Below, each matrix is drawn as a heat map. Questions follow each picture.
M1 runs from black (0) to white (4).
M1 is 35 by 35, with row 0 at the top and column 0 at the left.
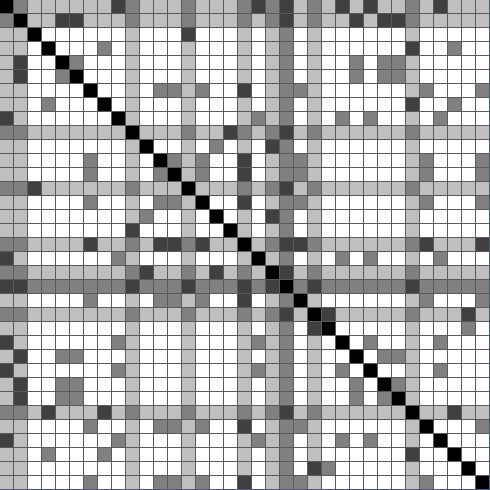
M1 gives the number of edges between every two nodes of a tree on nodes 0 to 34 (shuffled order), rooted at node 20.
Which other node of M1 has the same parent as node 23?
33
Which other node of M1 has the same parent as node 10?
15
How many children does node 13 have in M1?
1
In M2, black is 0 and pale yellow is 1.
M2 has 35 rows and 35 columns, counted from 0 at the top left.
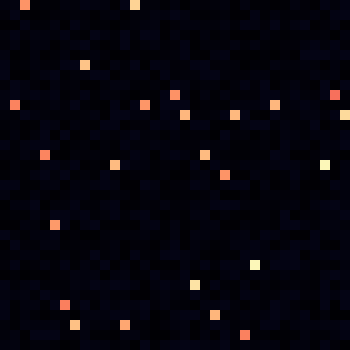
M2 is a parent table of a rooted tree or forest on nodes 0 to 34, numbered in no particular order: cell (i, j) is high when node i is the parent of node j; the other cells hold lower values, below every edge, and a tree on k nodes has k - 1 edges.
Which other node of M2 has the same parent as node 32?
11
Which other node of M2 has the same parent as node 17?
33
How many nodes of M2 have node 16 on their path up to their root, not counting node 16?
7
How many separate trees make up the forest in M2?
11
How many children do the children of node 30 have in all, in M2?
1
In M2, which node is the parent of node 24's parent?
9
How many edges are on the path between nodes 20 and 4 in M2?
2
